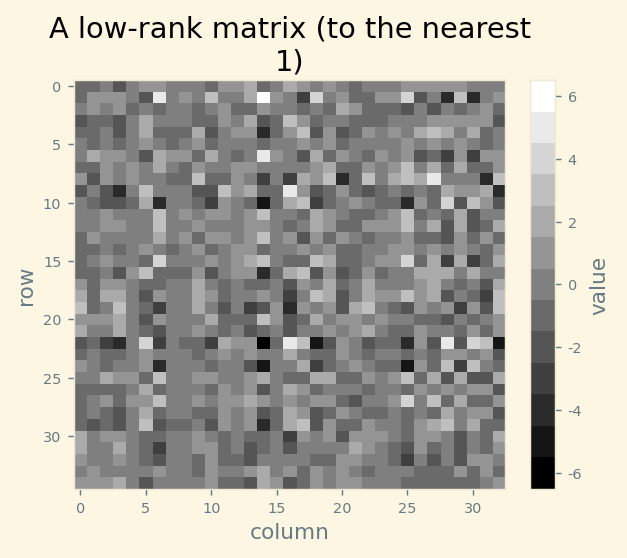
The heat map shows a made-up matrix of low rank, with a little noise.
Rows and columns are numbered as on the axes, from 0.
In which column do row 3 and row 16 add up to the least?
14
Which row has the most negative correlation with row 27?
32
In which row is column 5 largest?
22
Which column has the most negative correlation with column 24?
21
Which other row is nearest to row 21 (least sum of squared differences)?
31
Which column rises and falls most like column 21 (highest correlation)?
0
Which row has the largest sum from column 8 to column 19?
1
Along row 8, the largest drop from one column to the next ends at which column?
20
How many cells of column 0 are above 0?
11
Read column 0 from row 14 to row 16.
-1 -1 -1
